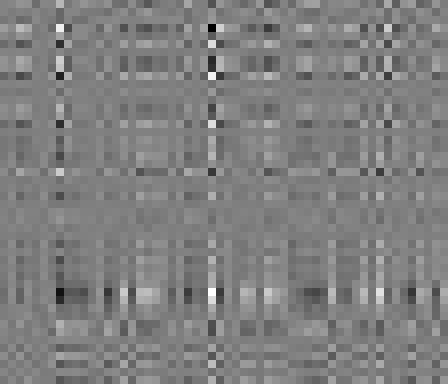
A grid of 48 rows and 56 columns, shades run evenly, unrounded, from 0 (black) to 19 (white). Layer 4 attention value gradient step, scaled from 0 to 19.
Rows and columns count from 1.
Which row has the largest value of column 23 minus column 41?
37
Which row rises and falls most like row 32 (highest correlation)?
29
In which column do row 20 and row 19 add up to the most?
27
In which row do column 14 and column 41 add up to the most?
42
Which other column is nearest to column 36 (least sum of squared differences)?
2
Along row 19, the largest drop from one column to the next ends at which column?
28
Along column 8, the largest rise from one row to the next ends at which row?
4
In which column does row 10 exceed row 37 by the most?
9
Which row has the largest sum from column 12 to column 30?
10
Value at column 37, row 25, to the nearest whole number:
8
